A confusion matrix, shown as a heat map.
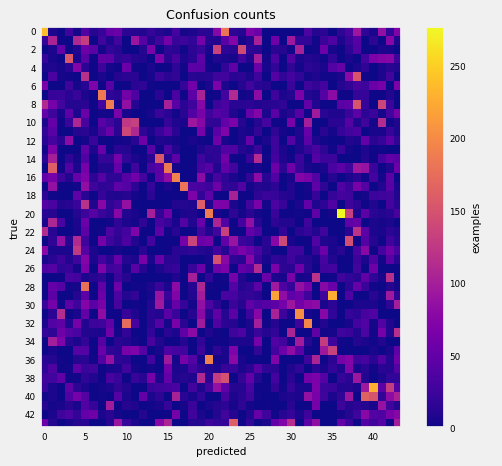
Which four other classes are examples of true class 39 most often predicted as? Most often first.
40, 42, 21, 33
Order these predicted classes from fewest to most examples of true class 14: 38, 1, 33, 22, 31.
38, 31, 33, 22, 1
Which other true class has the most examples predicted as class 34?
35
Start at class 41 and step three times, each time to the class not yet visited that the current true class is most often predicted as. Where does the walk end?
22
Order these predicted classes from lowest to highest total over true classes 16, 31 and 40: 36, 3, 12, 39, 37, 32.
36, 3, 12, 37, 32, 39
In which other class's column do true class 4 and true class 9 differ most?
33
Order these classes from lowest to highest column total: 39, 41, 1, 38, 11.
11, 41, 39, 38, 1
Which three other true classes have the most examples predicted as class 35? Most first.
29, 7, 28
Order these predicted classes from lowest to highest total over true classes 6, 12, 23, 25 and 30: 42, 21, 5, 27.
27, 42, 5, 21
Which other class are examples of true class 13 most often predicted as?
1
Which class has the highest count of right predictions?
0
